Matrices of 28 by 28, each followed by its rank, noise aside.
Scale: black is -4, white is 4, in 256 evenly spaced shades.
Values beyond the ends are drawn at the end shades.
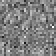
eight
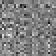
four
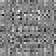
four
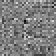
six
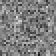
eight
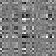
two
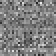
six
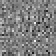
six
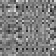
three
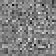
six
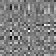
three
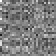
four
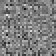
six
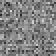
eight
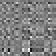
two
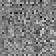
eight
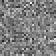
eight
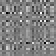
two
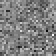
eight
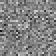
eight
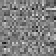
four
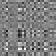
two
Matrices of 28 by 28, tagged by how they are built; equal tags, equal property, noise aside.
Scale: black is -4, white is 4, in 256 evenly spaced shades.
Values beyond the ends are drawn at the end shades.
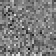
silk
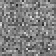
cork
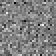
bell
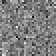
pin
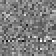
bell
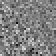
silk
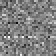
bell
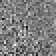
silk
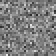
pin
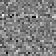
bell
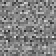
cork
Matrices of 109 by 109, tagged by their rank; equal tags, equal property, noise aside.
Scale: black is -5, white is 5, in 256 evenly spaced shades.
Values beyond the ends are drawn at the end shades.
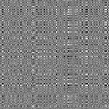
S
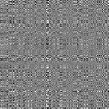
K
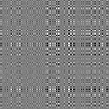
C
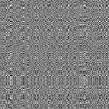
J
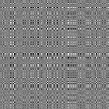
C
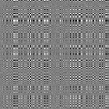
C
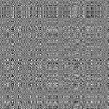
J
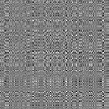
K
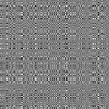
S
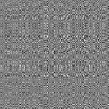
J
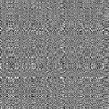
J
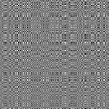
S
